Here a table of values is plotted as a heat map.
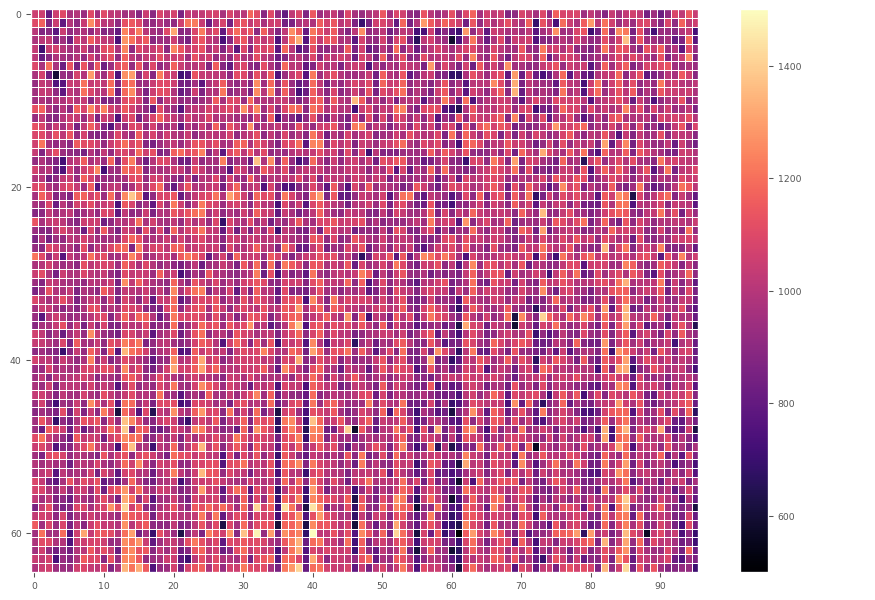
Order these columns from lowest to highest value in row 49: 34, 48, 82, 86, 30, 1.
86, 48, 34, 30, 1, 82
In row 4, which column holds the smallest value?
1
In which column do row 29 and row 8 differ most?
69
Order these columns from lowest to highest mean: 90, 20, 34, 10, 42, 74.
74, 42, 10, 90, 34, 20
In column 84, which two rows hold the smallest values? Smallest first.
14, 24
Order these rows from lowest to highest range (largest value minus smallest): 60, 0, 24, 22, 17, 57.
0, 22, 24, 17, 57, 60
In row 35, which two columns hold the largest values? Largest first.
73, 85
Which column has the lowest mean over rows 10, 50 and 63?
61
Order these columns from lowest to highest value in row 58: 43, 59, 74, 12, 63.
59, 12, 74, 43, 63
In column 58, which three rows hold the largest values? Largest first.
48, 39, 57
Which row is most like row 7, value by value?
45
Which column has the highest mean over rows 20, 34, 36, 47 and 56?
85
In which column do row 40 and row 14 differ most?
60
